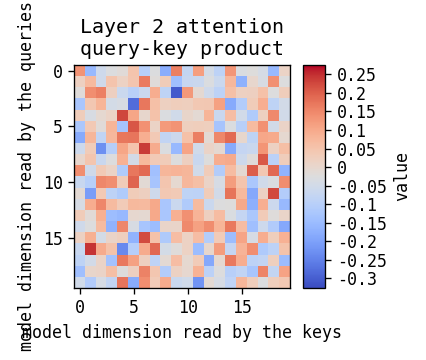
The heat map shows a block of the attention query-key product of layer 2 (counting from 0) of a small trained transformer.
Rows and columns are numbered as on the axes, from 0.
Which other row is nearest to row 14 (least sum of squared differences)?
17
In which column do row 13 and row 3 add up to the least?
5
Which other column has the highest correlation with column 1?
7
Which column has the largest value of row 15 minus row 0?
6
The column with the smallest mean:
16
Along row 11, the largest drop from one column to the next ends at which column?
19
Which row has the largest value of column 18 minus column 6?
11
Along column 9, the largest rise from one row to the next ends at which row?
3
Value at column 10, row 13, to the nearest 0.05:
0.15
